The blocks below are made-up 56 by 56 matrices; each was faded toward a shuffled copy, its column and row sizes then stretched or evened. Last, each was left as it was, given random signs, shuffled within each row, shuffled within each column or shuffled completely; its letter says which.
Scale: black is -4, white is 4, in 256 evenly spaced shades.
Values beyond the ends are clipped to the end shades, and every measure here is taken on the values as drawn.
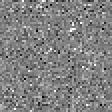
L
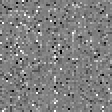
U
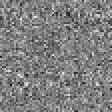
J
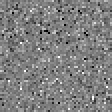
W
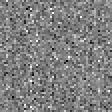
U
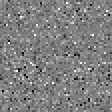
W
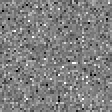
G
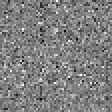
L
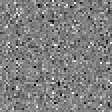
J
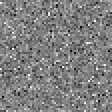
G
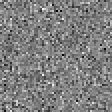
U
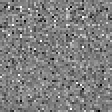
L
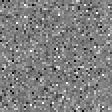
G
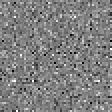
J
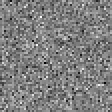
G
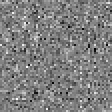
J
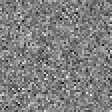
U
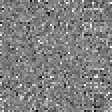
J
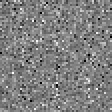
U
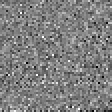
W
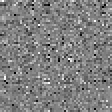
J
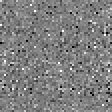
L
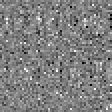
J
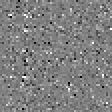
L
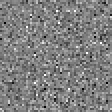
U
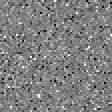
G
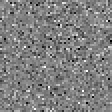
W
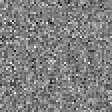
J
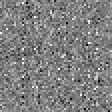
U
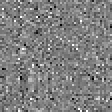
J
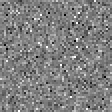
G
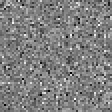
J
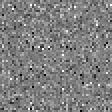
J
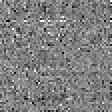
J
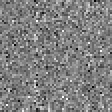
U
